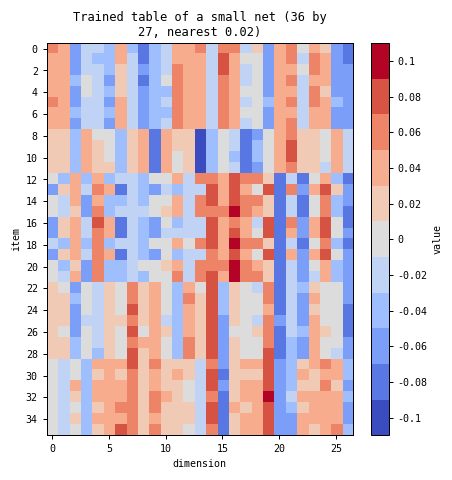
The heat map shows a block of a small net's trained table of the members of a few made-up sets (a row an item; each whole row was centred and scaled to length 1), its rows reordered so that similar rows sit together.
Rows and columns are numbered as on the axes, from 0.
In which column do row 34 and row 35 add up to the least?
15
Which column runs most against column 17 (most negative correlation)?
3
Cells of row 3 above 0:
12
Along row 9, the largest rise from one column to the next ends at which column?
10
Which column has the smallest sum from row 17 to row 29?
20
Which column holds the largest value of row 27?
14
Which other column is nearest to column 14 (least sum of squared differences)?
19
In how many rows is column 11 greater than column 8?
16
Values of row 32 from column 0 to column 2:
0 -0.02 0.02
